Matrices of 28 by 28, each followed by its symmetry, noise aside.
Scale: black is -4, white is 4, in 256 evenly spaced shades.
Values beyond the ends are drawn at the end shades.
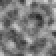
symmetric across the other diagonal.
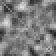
symmetric.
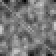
same after a half turn.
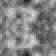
mirrored top to bottom.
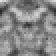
mirrored left to right.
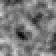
symmetric across the other diagonal.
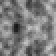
mirrored top to bottom.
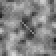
same after a half turn.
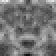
mirrored left to right.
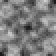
same after a half turn.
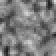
same after a half turn.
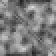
same after a half turn.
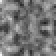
mirrored top to bottom.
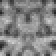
mirrored left to right.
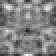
mirrored left to right.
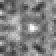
mirrored top to bottom.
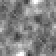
same after a half turn.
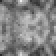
mirrored top to bottom.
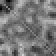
symmetric.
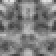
mirrored left to right.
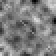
symmetric across the other diagonal.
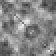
symmetric.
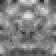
mirrored left to right.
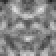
mirrored left to right.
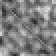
symmetric across the other diagonal.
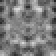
mirrored left to right.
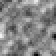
symmetric.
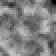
symmetric across the other diagonal.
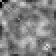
symmetric.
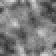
same after a half turn.
